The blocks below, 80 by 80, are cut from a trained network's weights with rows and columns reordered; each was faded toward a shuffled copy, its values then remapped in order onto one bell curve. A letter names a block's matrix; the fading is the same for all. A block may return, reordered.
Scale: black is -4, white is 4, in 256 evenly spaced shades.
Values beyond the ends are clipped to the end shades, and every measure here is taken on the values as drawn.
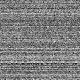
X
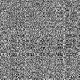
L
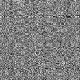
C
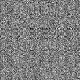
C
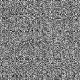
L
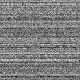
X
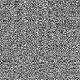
C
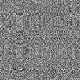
C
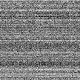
X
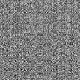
L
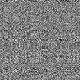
C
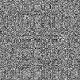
C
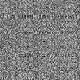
C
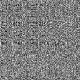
L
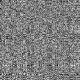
C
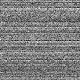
X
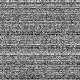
X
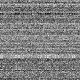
X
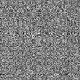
C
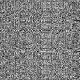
L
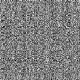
L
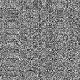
C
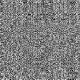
L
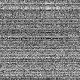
X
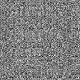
C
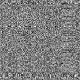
C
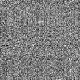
C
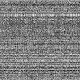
X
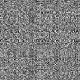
L
